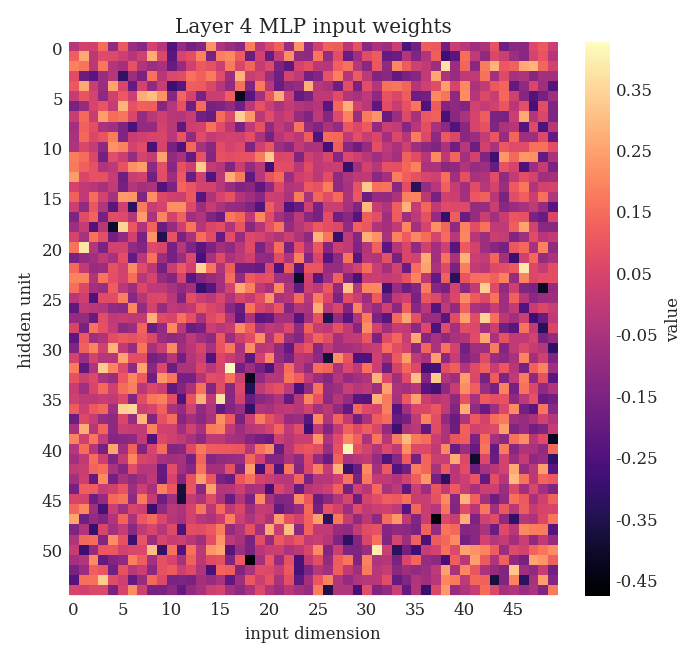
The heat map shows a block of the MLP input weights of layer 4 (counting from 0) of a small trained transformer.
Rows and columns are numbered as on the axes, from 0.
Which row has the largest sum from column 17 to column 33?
40
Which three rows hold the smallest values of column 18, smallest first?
51, 33, 34
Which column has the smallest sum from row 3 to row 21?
49
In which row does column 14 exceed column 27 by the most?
19
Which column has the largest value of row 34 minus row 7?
32
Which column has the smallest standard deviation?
12
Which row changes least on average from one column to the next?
14
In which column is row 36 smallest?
18
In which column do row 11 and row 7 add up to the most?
46
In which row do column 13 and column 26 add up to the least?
21
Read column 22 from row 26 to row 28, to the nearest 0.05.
-0.15 -0.05 0.05
